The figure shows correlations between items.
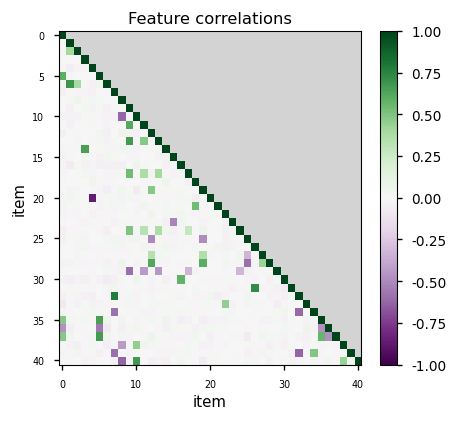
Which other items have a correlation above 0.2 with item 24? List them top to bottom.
9, 11, 13, 17
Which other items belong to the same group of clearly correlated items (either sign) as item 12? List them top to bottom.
19, 25, 27, 28
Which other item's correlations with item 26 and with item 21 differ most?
31
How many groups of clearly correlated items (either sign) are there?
13
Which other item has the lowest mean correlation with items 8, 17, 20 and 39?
4
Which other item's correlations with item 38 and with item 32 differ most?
7
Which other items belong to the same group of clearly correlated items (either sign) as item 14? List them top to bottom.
3
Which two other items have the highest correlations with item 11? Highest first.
9, 13
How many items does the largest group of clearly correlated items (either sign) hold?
6
